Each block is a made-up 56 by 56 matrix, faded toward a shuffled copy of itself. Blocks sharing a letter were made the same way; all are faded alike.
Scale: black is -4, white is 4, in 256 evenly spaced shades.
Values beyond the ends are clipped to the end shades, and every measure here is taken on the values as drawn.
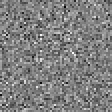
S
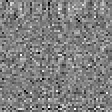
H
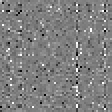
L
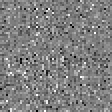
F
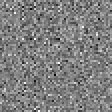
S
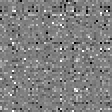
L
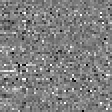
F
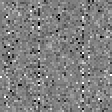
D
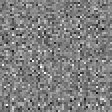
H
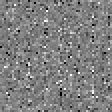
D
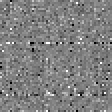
F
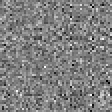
H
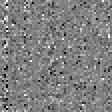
D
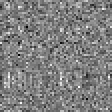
S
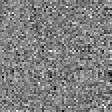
S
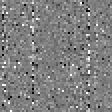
D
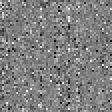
D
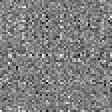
H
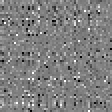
L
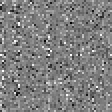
D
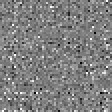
F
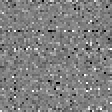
F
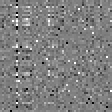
L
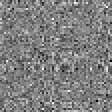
S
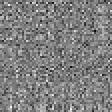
H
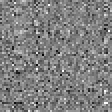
H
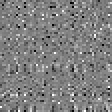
L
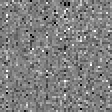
D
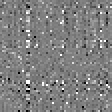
L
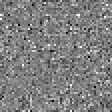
F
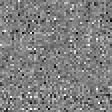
F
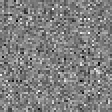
S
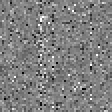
D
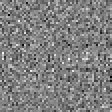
S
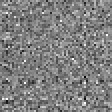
S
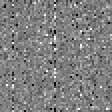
D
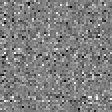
F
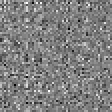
H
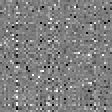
L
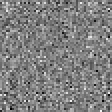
H
